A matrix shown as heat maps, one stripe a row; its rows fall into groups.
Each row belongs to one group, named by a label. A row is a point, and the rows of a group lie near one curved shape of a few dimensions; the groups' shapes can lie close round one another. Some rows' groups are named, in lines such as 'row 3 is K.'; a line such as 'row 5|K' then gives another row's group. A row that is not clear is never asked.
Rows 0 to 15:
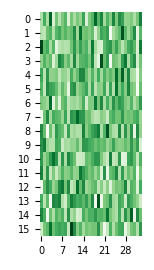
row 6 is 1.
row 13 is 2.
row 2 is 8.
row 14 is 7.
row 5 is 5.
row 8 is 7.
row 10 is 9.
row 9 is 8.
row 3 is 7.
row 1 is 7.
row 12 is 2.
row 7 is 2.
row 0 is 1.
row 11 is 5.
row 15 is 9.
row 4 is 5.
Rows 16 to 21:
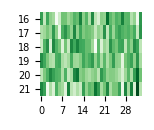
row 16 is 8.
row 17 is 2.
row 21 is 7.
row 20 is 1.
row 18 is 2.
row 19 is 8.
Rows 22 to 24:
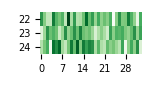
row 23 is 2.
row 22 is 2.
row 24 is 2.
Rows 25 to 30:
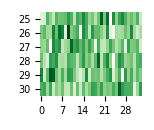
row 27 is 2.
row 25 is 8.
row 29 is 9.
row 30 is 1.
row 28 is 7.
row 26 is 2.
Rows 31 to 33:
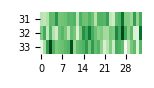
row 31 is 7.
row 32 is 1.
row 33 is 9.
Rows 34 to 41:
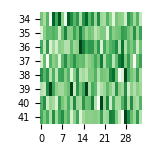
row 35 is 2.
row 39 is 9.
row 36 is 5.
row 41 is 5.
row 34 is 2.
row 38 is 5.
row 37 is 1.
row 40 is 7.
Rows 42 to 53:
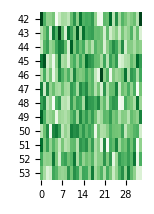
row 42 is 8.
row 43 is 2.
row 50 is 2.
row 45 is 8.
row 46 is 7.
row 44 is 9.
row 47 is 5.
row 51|5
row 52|2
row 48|8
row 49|8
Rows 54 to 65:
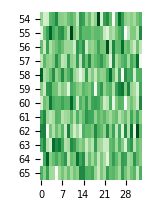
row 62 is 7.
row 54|7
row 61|8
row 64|2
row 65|8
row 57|8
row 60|9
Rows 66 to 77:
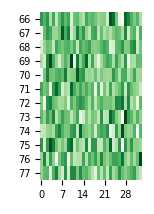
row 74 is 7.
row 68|7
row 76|1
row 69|9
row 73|5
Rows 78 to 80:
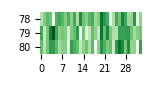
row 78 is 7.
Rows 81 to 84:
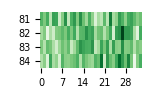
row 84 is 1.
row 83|8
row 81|2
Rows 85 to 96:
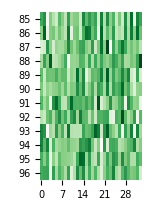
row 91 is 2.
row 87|8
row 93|7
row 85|7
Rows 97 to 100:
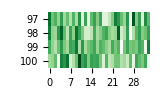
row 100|2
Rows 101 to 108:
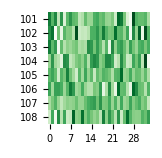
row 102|7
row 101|5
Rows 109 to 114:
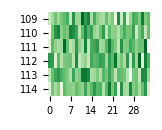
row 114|8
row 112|7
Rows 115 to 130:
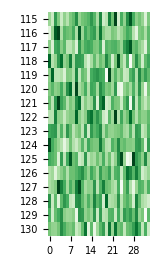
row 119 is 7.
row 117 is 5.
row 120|2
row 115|8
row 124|8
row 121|9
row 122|8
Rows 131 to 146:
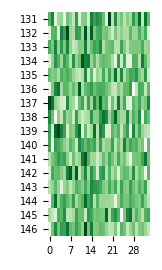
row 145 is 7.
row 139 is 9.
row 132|2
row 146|2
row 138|7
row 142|2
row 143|8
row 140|5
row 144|2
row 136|9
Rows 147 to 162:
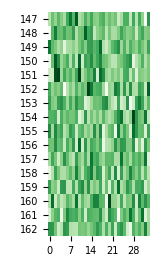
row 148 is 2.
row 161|7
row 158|8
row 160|7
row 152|8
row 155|5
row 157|8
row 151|9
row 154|5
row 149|8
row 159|2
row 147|2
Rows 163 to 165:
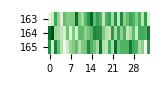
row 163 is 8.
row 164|8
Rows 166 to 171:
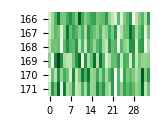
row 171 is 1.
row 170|1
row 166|9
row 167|7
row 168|7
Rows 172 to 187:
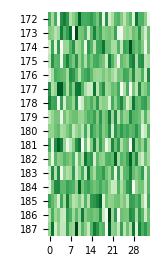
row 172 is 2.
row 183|1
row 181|9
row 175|7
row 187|7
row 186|7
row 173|2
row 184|9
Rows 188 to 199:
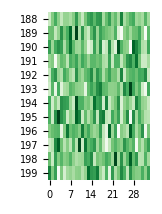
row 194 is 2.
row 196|7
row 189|2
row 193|1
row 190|5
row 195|9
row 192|8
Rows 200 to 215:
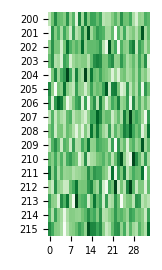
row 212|8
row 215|8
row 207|1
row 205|7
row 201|1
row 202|7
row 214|8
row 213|2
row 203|8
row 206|9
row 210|5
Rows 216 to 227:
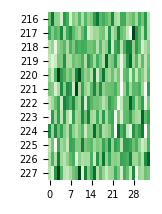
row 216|8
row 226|1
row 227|9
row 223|1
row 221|2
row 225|1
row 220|9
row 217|5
